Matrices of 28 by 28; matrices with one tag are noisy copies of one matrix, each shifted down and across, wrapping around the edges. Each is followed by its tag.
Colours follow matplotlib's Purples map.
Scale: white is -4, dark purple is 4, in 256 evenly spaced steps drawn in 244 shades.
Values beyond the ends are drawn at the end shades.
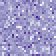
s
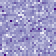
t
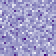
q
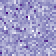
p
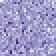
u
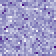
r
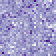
t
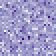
s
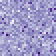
s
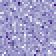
s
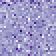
p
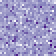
r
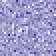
q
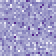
u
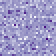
p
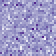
p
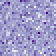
s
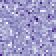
s
